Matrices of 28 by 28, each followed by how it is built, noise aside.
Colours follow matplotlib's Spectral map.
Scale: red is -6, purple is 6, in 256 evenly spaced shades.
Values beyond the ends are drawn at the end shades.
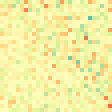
upper triangular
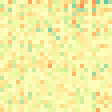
low rank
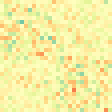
block diagonal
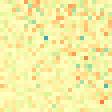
upper triangular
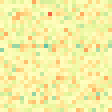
repeating columns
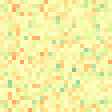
repeating rows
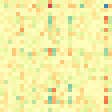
low rank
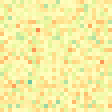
repeating columns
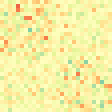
block diagonal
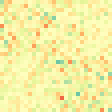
block diagonal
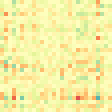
low rank
